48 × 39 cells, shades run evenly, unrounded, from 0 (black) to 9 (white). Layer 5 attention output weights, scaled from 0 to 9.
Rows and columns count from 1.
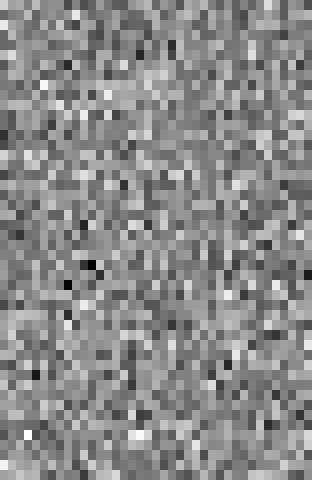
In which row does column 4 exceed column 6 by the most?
44
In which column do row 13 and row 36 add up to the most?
30
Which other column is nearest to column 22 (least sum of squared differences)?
20
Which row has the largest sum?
32
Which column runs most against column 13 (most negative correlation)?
11
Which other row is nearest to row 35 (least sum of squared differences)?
13
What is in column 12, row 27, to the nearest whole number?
0
